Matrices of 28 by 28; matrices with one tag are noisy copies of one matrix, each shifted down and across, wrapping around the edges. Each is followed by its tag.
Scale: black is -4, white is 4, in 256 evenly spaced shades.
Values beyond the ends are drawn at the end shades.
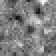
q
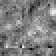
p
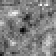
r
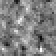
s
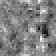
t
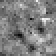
q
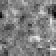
t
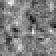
s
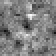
q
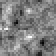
r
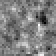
t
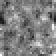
t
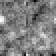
p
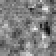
t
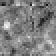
p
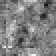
r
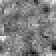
q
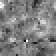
p
